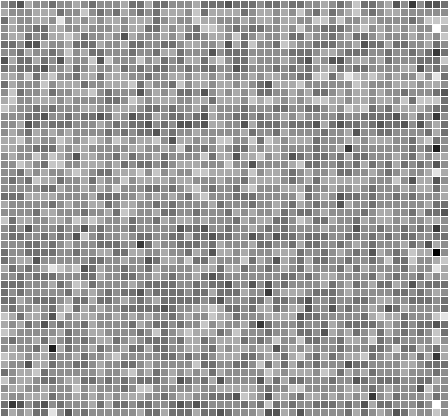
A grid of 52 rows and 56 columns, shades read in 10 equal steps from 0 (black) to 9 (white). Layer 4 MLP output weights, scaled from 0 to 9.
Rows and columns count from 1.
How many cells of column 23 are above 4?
37
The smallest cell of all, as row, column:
32, 55
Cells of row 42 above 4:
43
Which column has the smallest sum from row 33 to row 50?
21
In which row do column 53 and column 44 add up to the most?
10
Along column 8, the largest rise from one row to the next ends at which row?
3
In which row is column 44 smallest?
19
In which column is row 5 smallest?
16
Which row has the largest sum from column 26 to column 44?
13
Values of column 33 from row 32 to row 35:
5 6 5 5
